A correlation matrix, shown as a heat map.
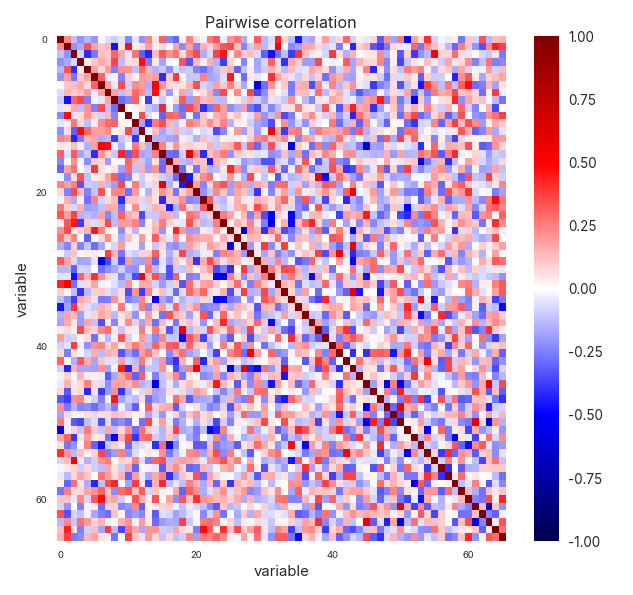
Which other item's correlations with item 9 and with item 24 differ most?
64
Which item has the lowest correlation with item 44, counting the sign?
33
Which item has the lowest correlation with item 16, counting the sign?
53
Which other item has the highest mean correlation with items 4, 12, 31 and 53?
34
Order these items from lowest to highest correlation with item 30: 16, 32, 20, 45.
16, 45, 20, 32
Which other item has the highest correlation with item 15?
19
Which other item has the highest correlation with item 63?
45
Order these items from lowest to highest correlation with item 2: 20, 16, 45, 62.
62, 45, 16, 20
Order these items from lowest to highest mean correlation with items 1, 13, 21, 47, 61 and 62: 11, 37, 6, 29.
6, 11, 37, 29
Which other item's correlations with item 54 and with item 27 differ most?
25
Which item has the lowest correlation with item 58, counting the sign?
52
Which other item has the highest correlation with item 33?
43
